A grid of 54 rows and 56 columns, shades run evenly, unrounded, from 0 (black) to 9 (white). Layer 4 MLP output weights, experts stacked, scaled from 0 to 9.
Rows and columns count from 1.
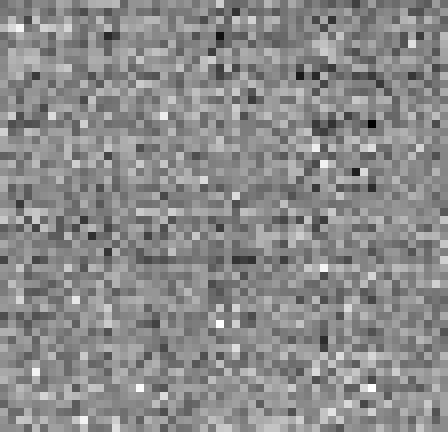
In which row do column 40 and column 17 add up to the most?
19
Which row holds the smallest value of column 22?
28
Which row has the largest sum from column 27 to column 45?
53
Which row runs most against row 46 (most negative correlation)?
16
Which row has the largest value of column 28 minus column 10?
41
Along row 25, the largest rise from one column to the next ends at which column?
30
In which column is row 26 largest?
36
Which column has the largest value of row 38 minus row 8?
10
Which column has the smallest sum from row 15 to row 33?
47
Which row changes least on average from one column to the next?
26
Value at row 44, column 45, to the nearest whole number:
4
